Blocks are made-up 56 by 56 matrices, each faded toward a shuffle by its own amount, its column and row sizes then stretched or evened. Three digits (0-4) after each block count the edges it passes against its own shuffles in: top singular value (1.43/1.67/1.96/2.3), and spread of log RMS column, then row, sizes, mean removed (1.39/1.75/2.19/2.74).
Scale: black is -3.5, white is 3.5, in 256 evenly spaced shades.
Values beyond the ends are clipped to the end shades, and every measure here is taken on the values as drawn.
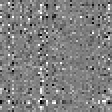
3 4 2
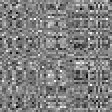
4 2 1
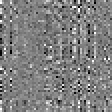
4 4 1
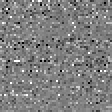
0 0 3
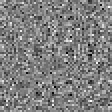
2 1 1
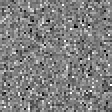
1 1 0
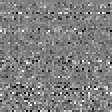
1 0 4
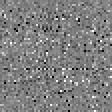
1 0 2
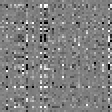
4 4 3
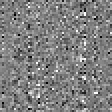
2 4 0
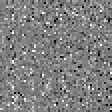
1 1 0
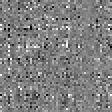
2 3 3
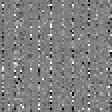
3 4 0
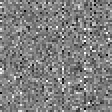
2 2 0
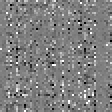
1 4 2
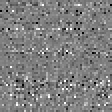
1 0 3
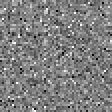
1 0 0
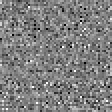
0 0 2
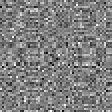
4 0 1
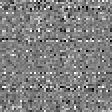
3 2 4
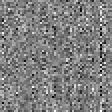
3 3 0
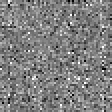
0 3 1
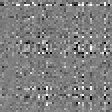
4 3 4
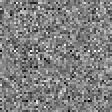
1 1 2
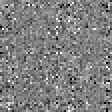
0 3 2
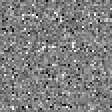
0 1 2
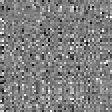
4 2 1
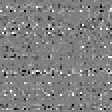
1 2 4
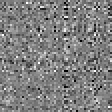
3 3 2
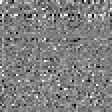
2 0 4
